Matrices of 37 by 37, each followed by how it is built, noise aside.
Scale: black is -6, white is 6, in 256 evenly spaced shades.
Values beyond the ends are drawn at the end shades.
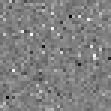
sparse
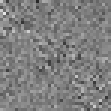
block diagonal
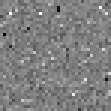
sparse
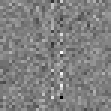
uneven columns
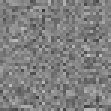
low rank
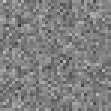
repeating rows
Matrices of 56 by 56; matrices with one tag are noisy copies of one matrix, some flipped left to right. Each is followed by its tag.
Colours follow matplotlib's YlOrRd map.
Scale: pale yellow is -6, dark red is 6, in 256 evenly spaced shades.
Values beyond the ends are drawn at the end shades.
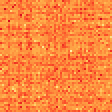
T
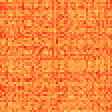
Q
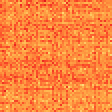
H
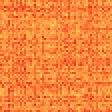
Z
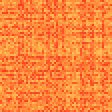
T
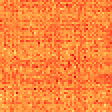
H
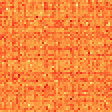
Q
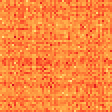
Z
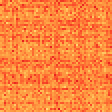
H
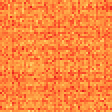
Q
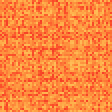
Q
